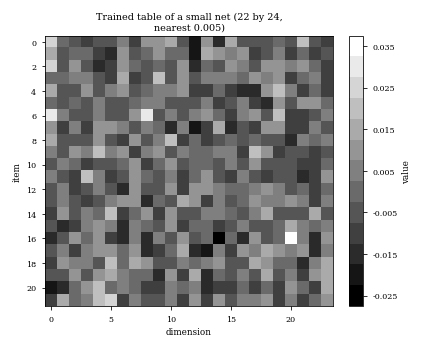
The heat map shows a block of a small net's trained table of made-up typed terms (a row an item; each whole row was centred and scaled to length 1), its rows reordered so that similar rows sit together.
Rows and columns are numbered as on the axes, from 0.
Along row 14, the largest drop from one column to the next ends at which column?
6
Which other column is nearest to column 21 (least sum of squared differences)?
15
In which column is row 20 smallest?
0
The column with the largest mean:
4
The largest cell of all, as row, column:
16, 20
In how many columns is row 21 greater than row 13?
12
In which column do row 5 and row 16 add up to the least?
14
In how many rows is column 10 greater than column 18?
9
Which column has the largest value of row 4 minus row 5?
18
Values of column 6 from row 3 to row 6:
0.015 0.01 -0.005 -0.005
